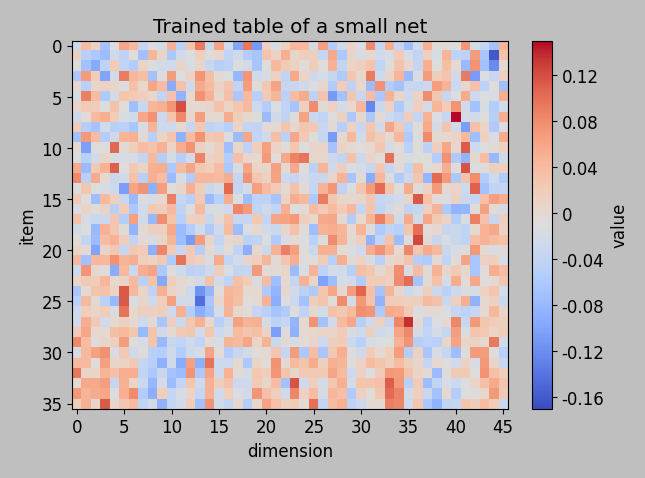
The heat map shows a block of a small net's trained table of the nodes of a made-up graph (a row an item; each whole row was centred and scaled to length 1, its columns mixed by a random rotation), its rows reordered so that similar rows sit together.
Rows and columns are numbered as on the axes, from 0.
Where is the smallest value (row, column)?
1, 44
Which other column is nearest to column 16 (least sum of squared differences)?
30
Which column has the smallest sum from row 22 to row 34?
13
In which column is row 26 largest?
5
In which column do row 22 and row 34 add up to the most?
34
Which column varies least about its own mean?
15
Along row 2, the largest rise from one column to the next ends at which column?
42
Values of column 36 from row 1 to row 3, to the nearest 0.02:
-0.04 -0.04 -0.02
